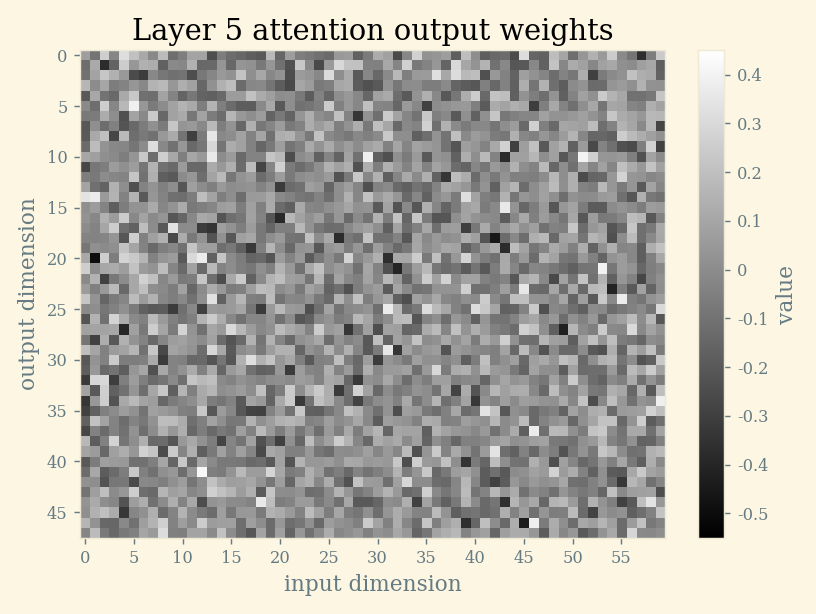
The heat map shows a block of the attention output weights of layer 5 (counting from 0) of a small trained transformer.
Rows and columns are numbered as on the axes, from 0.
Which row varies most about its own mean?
20
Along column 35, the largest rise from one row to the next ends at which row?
6
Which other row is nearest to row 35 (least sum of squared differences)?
19
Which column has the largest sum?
5
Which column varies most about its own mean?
13
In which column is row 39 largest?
42
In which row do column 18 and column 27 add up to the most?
44
